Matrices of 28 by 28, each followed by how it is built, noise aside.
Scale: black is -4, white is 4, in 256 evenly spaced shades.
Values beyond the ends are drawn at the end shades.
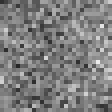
smooth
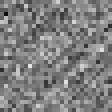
Hankel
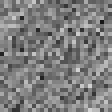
Hankel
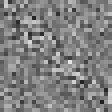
banded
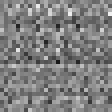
repeating columns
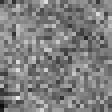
smooth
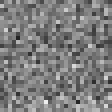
repeating columns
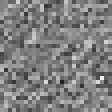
Hankel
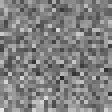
repeating columns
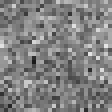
smooth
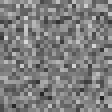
repeating columns
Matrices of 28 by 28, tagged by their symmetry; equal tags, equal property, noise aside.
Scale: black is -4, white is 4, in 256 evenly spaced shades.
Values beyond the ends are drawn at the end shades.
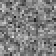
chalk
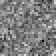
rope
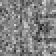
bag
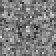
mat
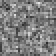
rope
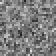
rope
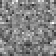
mat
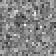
rope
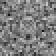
mat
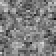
mat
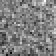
chalk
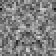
mat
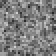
rope
